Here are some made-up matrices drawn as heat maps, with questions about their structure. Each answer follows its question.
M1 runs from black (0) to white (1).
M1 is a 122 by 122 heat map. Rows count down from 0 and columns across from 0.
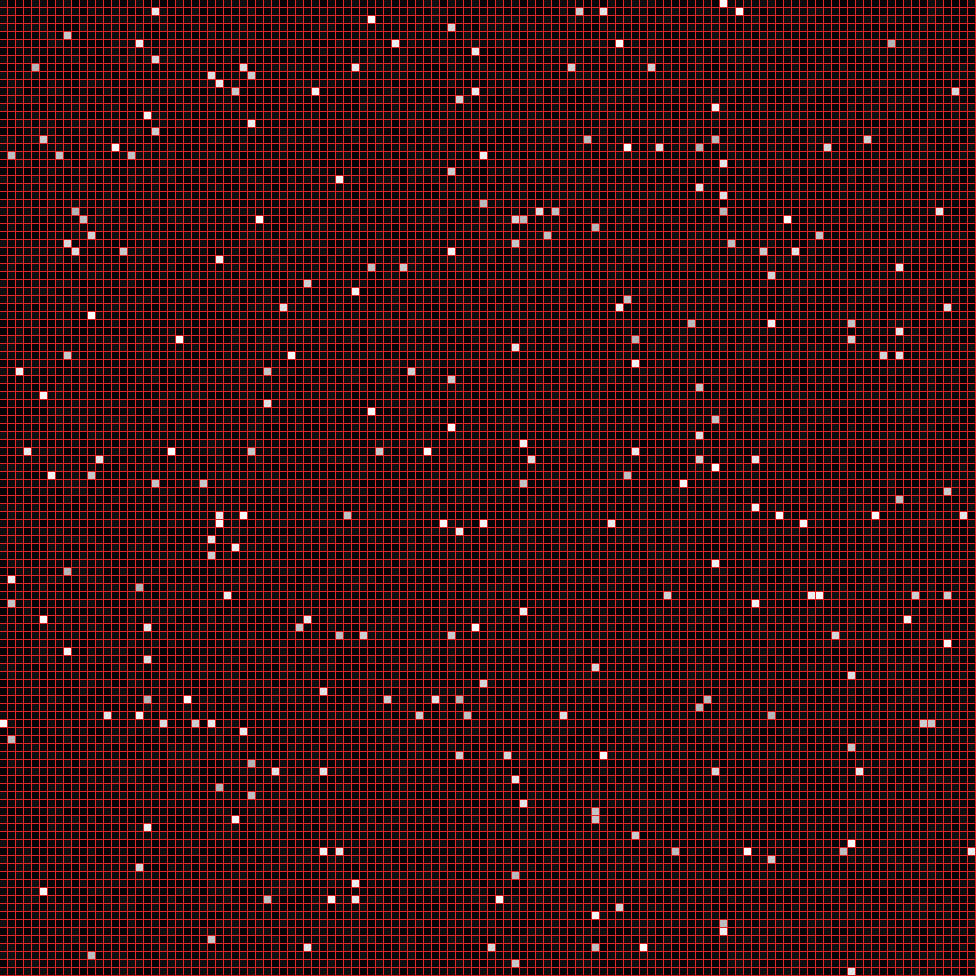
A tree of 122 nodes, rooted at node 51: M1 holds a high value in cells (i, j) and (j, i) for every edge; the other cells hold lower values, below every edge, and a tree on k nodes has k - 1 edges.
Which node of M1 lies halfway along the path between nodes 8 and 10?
64
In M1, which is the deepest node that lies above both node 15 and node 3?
56
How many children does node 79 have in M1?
3
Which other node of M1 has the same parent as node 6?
11
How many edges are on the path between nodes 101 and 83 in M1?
2
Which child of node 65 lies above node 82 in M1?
60
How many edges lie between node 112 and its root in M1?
3
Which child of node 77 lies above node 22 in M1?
5
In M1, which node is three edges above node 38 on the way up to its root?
102
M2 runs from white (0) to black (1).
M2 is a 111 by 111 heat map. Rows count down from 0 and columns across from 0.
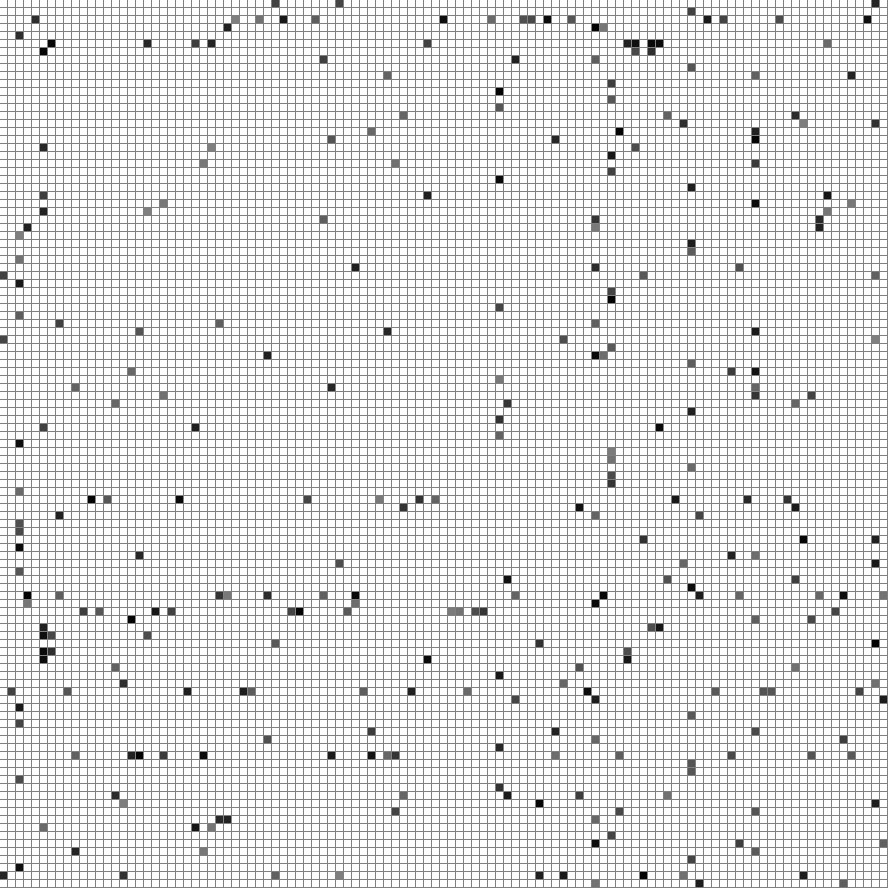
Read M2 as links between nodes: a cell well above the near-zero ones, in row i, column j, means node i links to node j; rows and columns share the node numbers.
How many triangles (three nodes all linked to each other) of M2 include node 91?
2
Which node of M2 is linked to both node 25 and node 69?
node 94
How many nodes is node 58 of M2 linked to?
1
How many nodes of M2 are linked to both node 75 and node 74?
2
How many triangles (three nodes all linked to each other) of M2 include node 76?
0
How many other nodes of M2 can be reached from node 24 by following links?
10
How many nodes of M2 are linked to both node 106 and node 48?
2
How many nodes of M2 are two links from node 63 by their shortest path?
2
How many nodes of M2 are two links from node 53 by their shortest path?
7
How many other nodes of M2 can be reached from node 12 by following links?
12
